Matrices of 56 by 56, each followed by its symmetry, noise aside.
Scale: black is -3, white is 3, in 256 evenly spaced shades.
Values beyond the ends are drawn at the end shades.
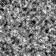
symmetric across the other diagonal.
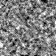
antisymmetric.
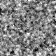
no symmetry.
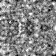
mirrored top to bottom.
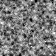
same after a half turn.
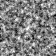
same after a half turn.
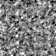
antisymmetric.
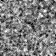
symmetric across the other diagonal.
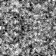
mirrored top to bottom.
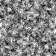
same after a half turn.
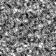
same after a half turn.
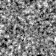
antisymmetric.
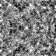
mirrored top to bottom.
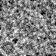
symmetric across the other diagonal.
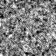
no symmetry.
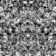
mirrored left to right.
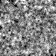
no symmetry.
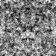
mirrored left to right.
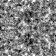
mirrored top to bottom.
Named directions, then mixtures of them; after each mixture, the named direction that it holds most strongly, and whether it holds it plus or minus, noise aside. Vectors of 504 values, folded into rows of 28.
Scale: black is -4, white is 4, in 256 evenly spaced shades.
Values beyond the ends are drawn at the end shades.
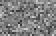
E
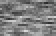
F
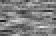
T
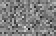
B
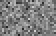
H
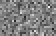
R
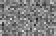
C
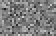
B, plus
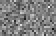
R, plus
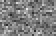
H, minus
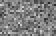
E, minus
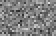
E, plus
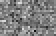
H, minus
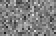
H, plus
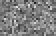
R, minus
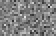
R, minus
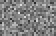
C, minus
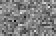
R, plus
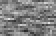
F, minus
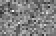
E, minus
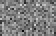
C, minus
